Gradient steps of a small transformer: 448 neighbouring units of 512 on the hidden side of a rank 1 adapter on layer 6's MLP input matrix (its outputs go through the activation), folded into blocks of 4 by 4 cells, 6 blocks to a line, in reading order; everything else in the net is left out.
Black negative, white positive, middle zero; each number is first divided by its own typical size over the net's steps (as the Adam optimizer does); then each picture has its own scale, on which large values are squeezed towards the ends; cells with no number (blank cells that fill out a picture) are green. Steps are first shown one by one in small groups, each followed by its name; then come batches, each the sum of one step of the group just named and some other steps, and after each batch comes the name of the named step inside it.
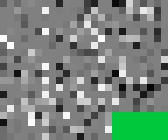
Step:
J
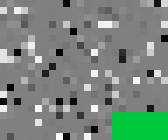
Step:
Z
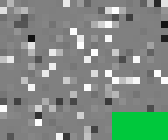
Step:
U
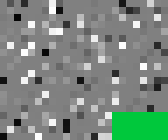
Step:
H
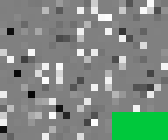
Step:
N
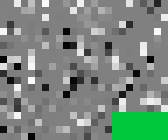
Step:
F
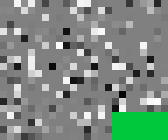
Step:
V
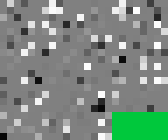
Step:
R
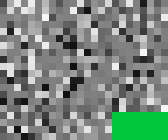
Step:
F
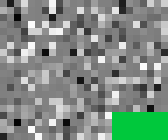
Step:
H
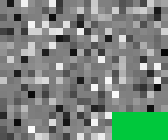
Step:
N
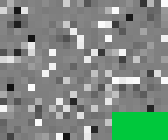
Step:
U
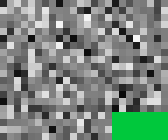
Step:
V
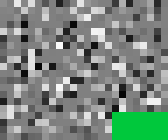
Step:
V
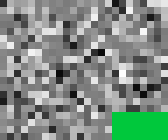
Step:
J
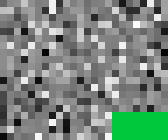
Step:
H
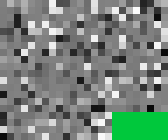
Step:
R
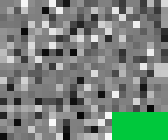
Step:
Z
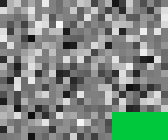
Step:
F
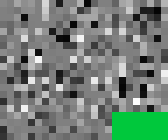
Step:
F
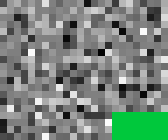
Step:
F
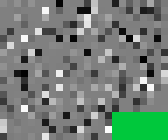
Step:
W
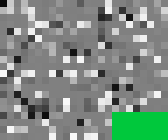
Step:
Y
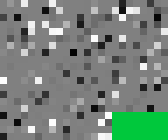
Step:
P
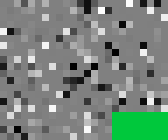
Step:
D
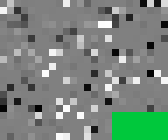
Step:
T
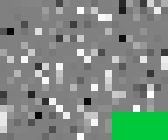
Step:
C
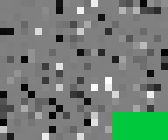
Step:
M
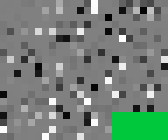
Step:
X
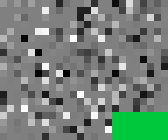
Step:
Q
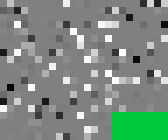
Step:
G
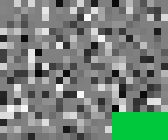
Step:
Q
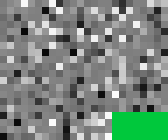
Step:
P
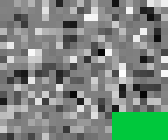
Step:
W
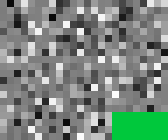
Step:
C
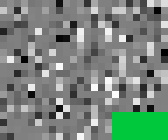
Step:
M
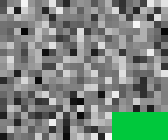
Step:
Y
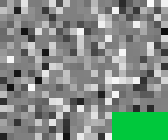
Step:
G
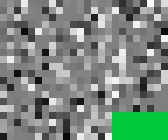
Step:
G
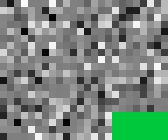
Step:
T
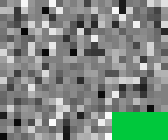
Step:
P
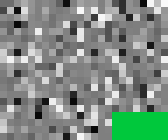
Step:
C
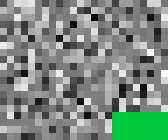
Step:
W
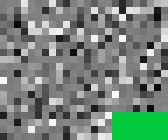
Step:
P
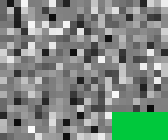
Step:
P
